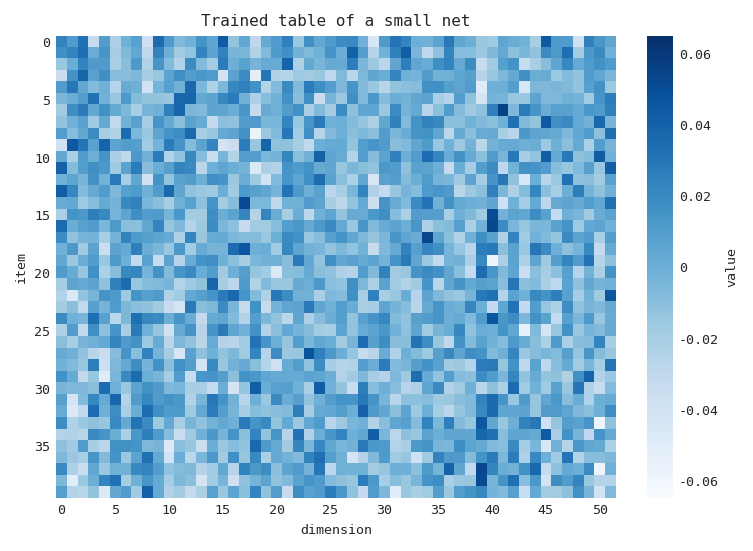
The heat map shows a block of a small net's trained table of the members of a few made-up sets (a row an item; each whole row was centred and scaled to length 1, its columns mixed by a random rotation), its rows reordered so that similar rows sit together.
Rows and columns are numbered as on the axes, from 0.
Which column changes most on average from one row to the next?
45
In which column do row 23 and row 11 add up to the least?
19
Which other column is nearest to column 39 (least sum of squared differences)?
8
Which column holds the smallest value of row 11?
18
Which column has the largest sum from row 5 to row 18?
40
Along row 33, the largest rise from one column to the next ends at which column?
39
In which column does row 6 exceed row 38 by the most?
1
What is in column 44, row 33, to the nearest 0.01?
0.03
